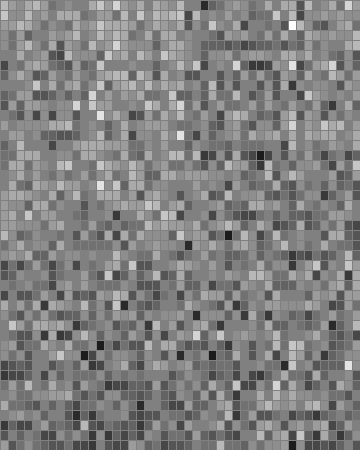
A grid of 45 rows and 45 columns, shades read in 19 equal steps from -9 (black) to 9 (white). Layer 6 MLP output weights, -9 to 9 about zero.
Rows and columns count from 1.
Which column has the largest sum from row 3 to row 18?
13
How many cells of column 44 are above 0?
23
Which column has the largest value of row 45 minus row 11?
1
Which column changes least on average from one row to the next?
12
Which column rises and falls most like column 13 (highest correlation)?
15
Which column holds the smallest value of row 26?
37
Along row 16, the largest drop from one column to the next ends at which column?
26
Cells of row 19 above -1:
30
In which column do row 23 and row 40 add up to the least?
44
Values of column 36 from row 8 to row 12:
2 3 0 -1 2
